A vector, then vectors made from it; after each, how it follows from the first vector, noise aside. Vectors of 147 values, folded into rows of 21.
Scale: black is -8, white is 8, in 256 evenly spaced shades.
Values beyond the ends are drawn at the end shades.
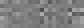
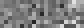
wrapped around, scaled up.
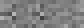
reversed.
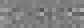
partly zeroed.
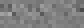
reversed, negated, partly zeroed.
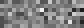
negated, scaled up.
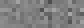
partly zeroed.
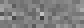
reversed.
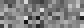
wrapped around, negated, scaled up.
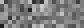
wrapped around, scaled up.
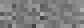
reversed.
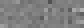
partly zeroed.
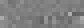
partly zeroed.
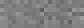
shrunk.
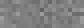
shrunk.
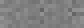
shrunk.
